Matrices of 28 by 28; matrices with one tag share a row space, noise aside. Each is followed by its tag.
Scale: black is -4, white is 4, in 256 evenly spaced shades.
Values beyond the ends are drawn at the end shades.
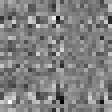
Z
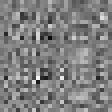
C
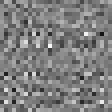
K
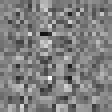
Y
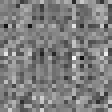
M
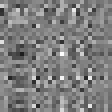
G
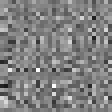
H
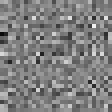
H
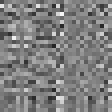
Z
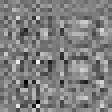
C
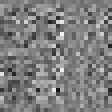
Z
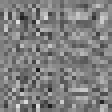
C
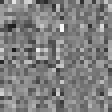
Z
